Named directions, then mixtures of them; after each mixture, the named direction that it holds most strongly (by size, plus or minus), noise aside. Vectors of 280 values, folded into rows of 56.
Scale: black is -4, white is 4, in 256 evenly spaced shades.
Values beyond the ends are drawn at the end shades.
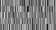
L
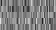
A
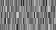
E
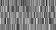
E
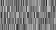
E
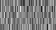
L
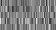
A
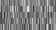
L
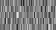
E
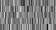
L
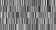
E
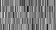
L
